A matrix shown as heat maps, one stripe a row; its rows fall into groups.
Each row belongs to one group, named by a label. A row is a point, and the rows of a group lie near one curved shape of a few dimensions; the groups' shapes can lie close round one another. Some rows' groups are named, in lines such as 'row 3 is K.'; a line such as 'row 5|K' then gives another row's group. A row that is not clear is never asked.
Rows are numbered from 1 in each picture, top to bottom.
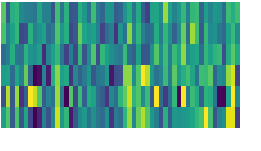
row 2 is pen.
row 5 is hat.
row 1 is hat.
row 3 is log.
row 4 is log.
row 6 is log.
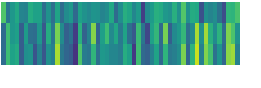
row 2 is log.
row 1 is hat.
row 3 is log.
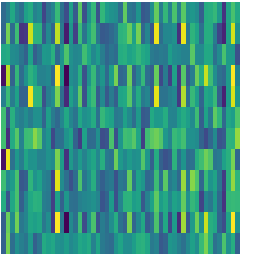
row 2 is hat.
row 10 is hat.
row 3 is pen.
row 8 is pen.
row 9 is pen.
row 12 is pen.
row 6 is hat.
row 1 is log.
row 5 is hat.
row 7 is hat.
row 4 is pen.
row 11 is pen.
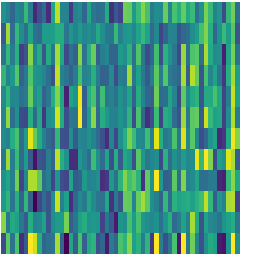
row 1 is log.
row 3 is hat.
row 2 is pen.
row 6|hat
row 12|hat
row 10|log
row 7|hat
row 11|pen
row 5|hat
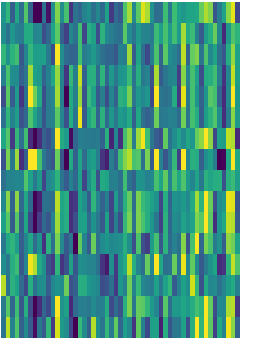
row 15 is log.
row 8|hat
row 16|log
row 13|hat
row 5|hat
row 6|hat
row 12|log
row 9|log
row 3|pen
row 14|pen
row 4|hat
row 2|log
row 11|log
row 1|log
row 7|log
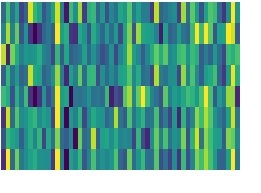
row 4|hat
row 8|pen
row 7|log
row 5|log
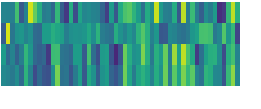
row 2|pen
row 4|log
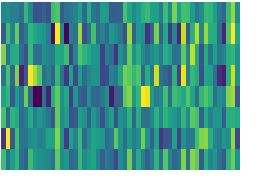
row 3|pen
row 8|pen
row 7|pen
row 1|log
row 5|log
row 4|hat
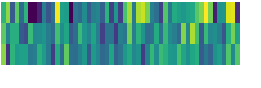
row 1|log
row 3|hat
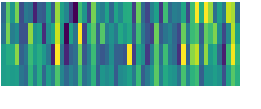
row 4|hat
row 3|pen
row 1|log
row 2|hat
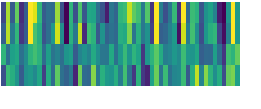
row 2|hat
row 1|hat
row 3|hat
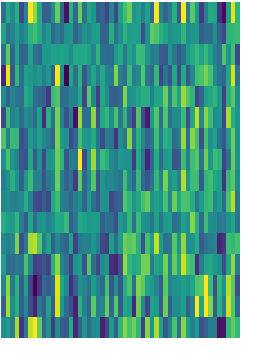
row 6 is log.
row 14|log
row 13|log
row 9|log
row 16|hat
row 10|log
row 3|pen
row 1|hat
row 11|pen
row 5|log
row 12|hat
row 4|pen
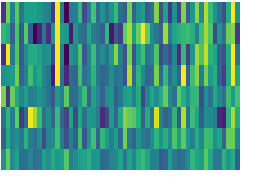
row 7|log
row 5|hat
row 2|log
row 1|pen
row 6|hat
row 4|pen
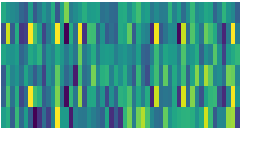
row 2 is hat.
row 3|hat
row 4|log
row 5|hat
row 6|log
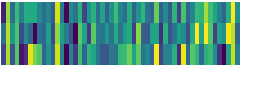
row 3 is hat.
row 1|pen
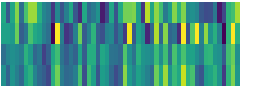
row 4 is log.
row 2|pen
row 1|hat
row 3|log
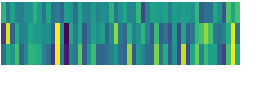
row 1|hat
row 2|pen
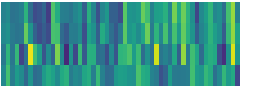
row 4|pen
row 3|hat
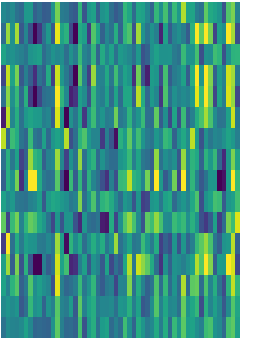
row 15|hat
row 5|log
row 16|log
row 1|log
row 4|log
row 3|hat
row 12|pen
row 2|log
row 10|hat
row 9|hat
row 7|pen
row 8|hat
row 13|log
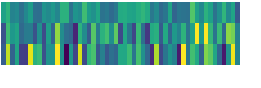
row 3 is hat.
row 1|pen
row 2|log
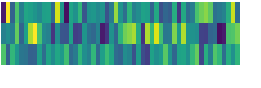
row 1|pen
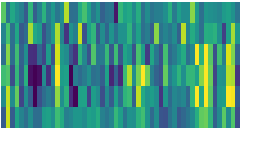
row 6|pen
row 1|pen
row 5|log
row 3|log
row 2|hat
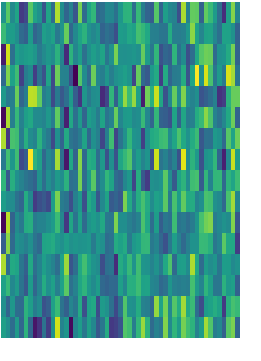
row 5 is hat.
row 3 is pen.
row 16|log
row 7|hat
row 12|pen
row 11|pen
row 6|pen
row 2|pen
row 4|log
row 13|pen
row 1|hat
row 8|hat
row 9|hat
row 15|log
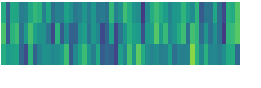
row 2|hat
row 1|hat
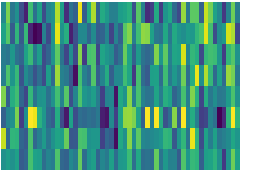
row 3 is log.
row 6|hat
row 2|log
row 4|log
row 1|hat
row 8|hat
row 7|pen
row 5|pen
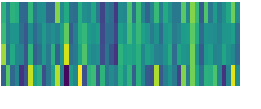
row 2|pen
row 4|hat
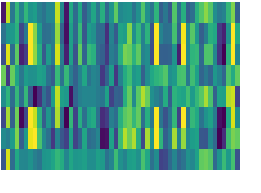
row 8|pen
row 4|hat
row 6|hat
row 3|hat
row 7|hat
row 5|log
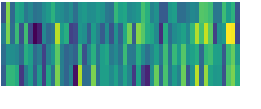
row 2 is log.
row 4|log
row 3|log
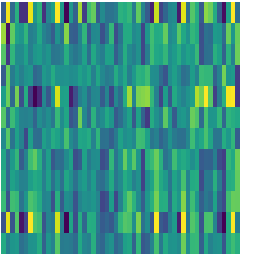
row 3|hat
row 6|hat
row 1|hat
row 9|hat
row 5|log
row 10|hat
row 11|hat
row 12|hat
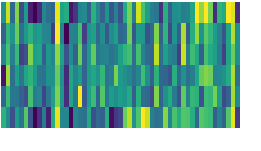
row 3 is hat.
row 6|log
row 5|hat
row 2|pen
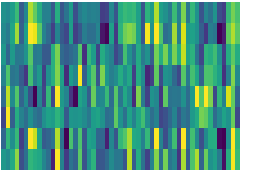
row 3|log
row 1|hat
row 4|hat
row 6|pen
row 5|log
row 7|hat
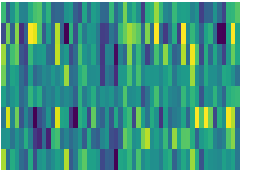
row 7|log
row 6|log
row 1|hat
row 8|pen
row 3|pen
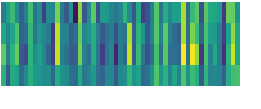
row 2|pen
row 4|hat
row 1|log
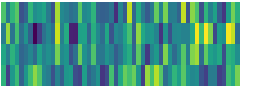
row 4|hat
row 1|pen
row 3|hat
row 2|log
